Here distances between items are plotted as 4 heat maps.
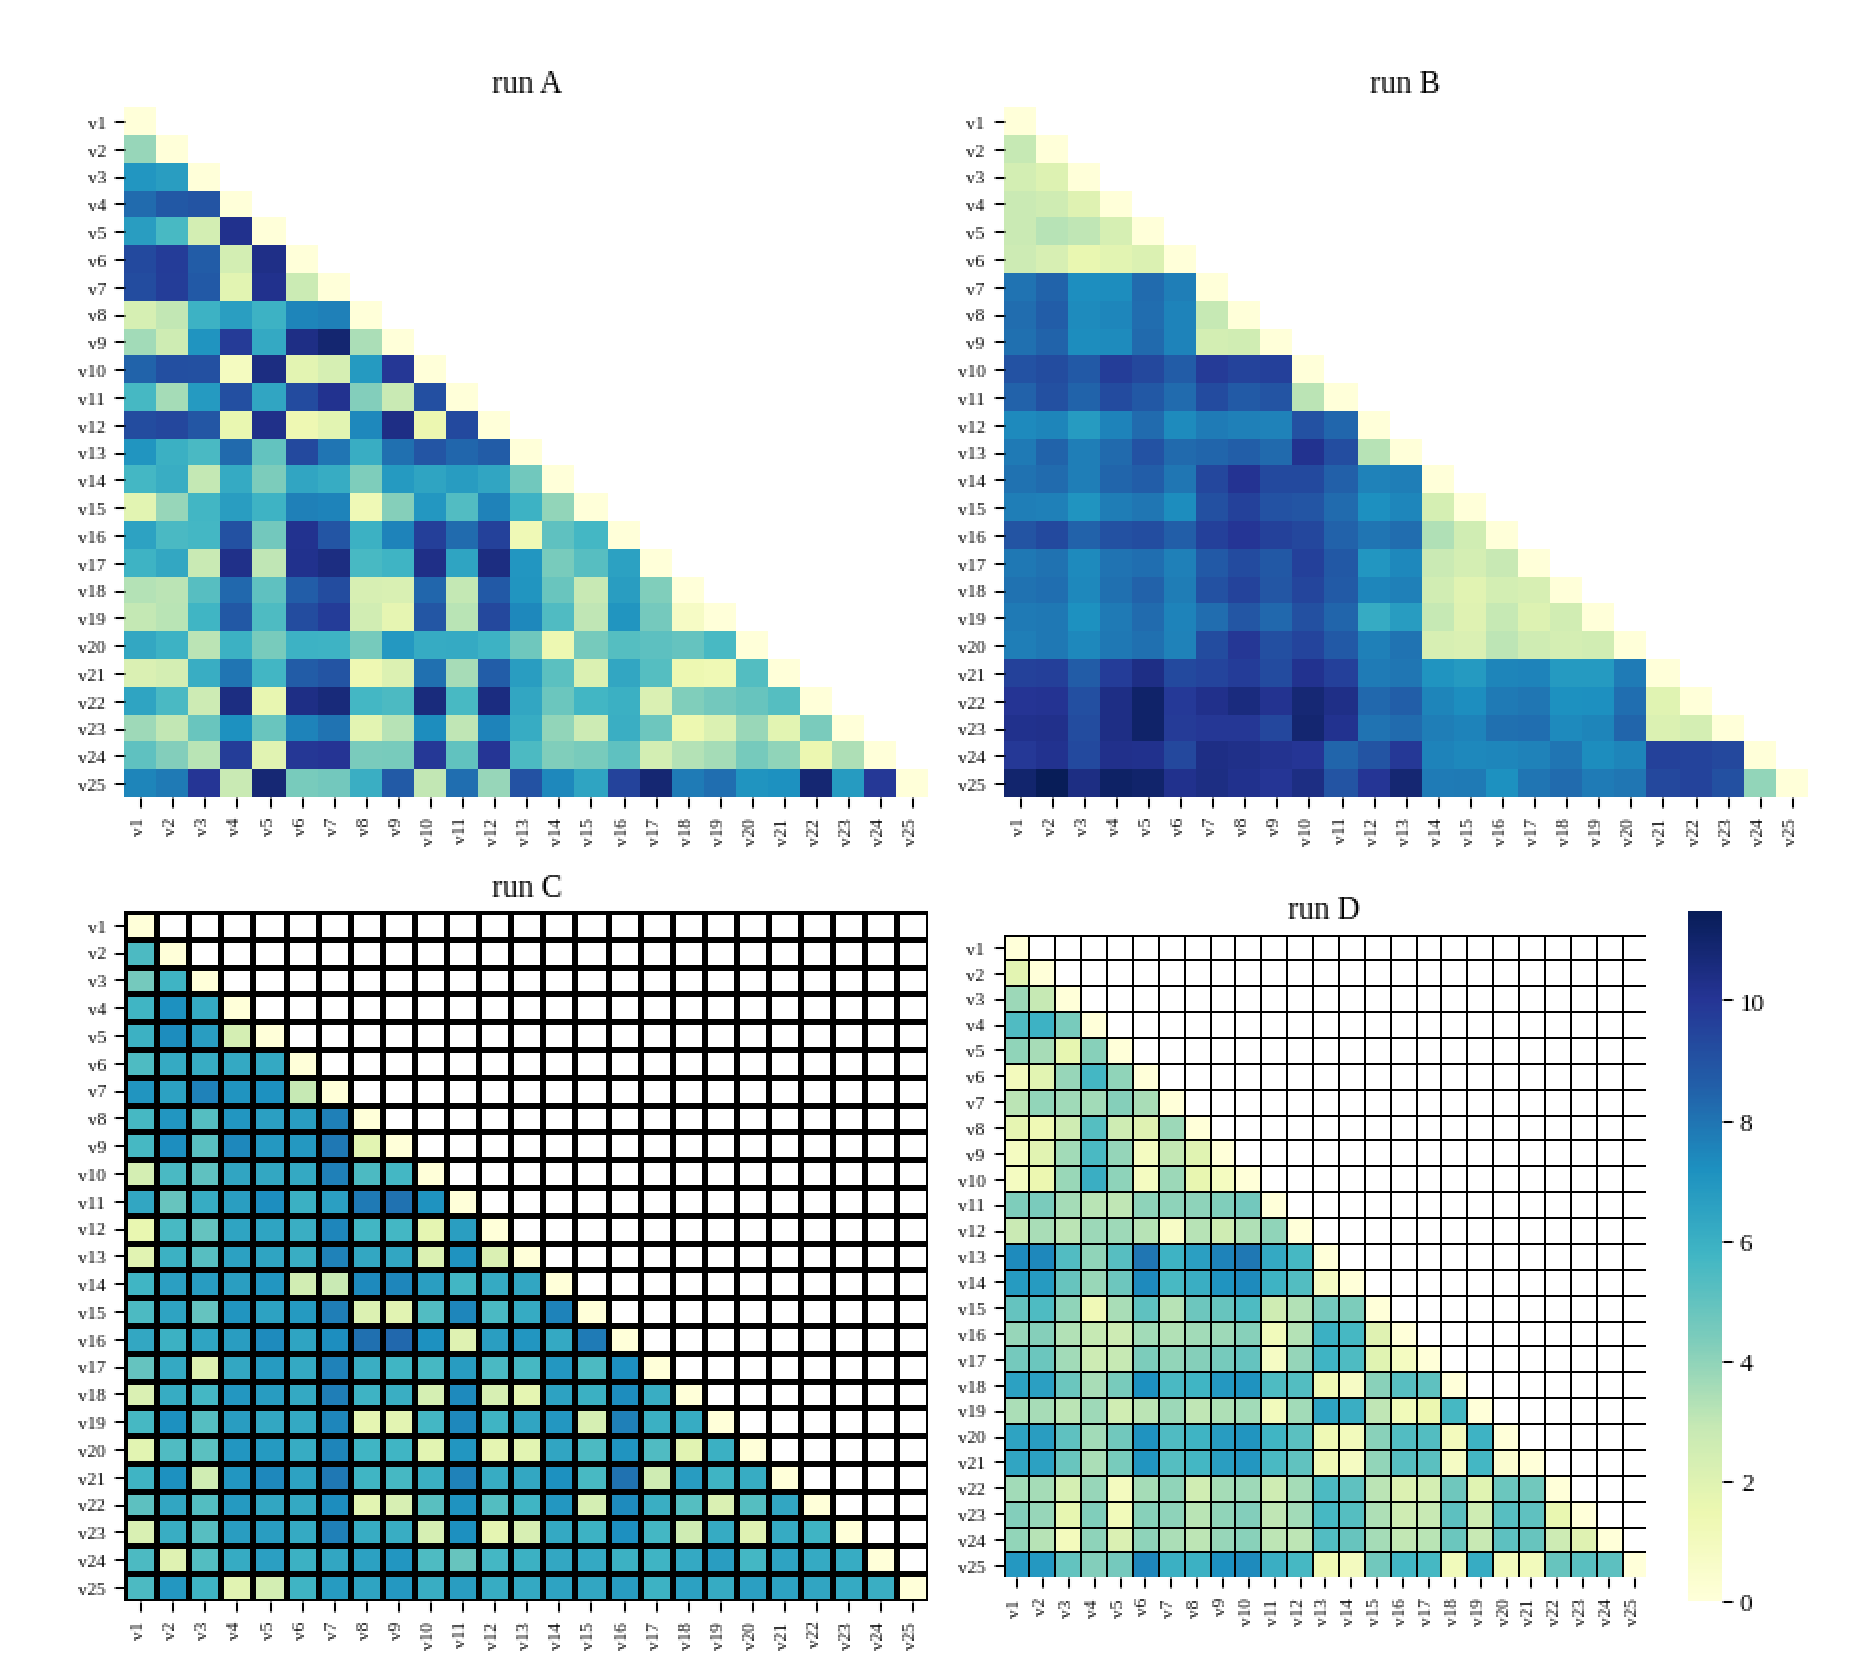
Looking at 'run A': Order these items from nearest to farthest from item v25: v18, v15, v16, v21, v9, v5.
v15, v21, v18, v9, v16, v5
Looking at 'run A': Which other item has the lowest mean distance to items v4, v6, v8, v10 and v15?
v12
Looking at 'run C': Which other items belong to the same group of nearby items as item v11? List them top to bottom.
v16
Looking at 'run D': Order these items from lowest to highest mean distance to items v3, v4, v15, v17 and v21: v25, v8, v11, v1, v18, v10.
v11, v18, v25, v8, v1, v10
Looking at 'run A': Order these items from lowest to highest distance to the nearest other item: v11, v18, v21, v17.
v18, v21, v17, v11
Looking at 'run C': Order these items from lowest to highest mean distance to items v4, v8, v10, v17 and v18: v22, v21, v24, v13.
v13, v22, v21, v24
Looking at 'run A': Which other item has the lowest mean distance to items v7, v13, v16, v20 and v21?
v14
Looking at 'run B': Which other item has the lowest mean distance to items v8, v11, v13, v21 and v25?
v12
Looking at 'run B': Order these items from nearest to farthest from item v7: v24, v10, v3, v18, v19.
v3, v19, v18, v10, v24
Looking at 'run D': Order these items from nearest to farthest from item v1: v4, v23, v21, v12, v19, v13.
v12, v19, v23, v4, v21, v13
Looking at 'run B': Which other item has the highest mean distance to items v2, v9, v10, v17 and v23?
v25
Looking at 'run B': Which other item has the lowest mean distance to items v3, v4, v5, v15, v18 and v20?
v6
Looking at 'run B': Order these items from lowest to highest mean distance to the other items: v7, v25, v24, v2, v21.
v2, v21, v7, v24, v25
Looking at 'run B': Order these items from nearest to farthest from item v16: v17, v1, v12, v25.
v17, v25, v12, v1
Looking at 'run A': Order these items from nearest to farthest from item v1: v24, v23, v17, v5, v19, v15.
v15, v19, v23, v24, v17, v5
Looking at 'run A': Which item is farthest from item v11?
v7
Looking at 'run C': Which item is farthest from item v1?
v7
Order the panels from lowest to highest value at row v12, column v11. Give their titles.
run D, run C, run B, run A
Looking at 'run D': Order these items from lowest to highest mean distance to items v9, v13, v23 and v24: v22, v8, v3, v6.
v3, v22, v8, v6
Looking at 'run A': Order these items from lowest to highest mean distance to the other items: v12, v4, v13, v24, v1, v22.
v24, v1, v22, v13, v4, v12
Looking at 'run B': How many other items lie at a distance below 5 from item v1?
5
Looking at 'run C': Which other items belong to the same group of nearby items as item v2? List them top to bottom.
v24
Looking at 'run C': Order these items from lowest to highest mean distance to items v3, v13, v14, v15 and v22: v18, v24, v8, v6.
v8, v18, v6, v24
